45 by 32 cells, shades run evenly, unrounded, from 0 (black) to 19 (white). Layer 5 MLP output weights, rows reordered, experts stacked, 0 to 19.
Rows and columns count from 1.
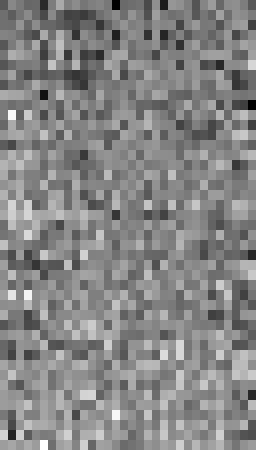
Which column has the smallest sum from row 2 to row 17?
11
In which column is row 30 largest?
4
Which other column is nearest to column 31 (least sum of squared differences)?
30
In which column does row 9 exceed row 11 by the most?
32
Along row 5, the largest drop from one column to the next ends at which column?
6
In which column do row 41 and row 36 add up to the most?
21
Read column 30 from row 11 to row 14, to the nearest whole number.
5 12 8 14
